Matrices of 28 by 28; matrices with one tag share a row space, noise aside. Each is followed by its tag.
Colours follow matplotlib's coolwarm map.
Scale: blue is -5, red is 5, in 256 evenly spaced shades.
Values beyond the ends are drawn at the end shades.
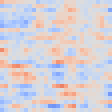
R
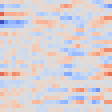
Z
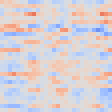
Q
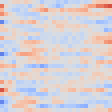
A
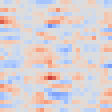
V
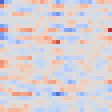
R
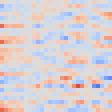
Z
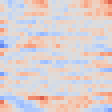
A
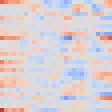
Z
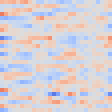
R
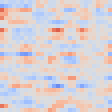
R
